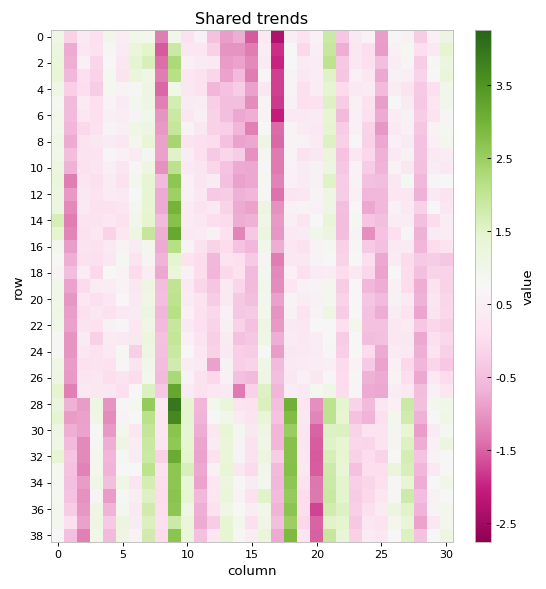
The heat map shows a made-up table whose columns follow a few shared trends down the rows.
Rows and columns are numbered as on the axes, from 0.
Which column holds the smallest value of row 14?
1
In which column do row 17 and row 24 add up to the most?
9
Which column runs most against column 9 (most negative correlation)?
4
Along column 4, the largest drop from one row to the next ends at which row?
28
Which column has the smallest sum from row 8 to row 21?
17
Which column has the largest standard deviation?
18
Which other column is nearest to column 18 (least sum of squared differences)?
27
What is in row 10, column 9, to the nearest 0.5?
2
